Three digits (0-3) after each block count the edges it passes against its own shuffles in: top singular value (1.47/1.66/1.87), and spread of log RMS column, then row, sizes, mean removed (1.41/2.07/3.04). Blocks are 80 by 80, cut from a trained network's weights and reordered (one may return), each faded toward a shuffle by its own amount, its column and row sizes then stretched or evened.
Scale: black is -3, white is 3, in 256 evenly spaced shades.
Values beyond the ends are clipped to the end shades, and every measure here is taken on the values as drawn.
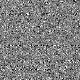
0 0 2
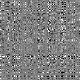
3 3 3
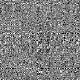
2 1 2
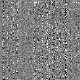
0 3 1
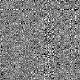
2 2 1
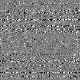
1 0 3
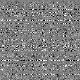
1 2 3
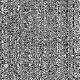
2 2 1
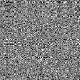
3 1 2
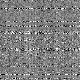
2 0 3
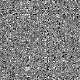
2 2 1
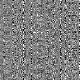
3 3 0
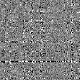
3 2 2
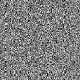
3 2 0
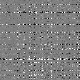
1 2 3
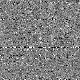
1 0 2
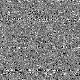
0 0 2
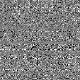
2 1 3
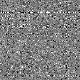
2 1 2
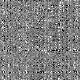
2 2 2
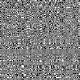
3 2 3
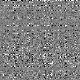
1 2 3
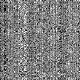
3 2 1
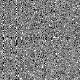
1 2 0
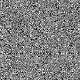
1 1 2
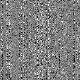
0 3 0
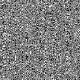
1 2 0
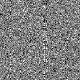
2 2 0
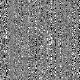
1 3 0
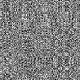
3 1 1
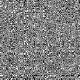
3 2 1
